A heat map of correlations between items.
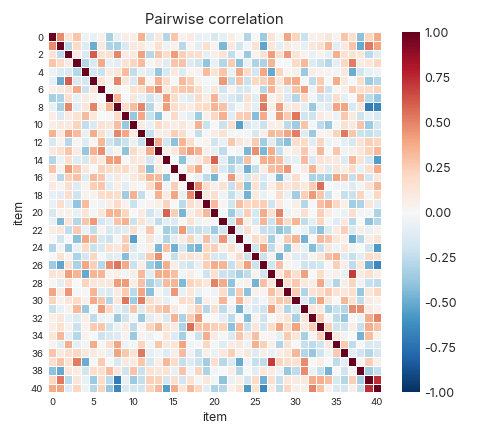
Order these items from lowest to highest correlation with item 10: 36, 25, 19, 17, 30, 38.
30, 19, 25, 17, 36, 38
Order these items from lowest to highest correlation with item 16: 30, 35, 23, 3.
23, 30, 3, 35
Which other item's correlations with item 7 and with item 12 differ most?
26
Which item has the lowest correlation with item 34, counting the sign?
38
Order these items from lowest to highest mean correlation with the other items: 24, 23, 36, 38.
24, 38, 23, 36
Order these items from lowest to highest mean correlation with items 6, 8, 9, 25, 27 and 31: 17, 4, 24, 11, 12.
4, 24, 12, 17, 11
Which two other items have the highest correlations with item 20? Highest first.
14, 28
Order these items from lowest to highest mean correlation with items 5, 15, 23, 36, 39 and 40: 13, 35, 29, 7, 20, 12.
7, 20, 12, 35, 13, 29
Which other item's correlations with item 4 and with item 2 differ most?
27
